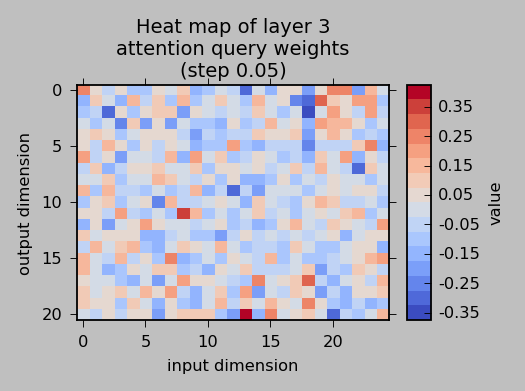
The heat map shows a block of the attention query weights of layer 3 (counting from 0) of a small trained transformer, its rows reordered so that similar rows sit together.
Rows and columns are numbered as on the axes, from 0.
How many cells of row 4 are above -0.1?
19
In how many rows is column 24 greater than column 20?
5
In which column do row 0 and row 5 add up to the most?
23
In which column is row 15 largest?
7
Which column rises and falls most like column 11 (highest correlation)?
1
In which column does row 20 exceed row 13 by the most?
13
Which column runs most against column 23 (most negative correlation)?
18
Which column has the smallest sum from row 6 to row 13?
12
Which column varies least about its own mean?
16
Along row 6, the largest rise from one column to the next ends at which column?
9
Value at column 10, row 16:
-0.15
